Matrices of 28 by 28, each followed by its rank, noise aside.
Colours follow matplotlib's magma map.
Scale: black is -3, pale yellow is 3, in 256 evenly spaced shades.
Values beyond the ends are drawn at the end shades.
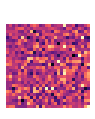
seven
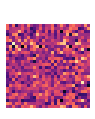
seven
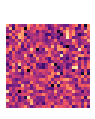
six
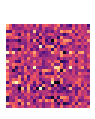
five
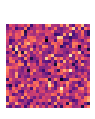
seven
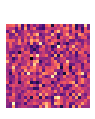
six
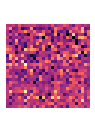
seven
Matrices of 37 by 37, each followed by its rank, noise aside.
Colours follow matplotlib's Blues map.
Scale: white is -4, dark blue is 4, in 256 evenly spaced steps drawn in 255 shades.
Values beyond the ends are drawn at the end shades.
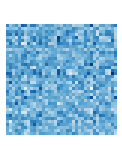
six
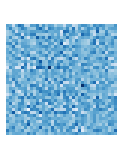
six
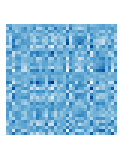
three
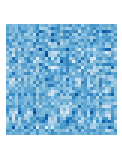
five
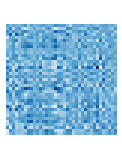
four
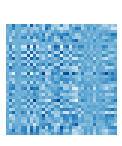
three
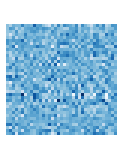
six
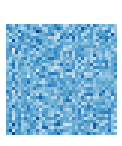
six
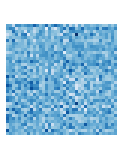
six
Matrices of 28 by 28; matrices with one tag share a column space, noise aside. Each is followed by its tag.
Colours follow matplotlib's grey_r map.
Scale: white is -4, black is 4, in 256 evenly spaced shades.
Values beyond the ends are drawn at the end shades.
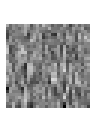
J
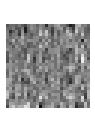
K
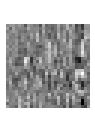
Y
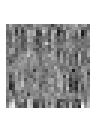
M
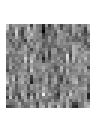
K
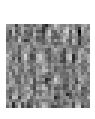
K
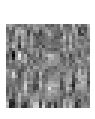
M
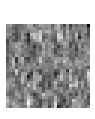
Y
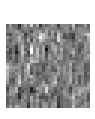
J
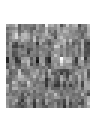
Y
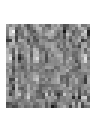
K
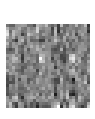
K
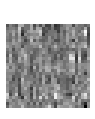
K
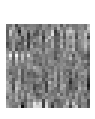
M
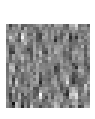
J
